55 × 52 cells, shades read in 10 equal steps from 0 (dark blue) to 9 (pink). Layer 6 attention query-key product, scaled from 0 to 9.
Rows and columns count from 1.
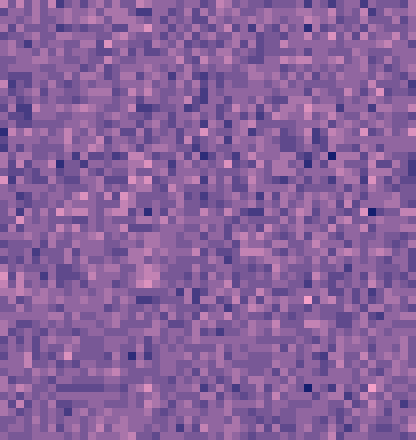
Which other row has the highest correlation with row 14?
38
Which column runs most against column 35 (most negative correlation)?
44
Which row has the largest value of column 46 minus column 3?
27
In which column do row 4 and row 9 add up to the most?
19
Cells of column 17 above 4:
33
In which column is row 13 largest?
24
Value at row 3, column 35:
5
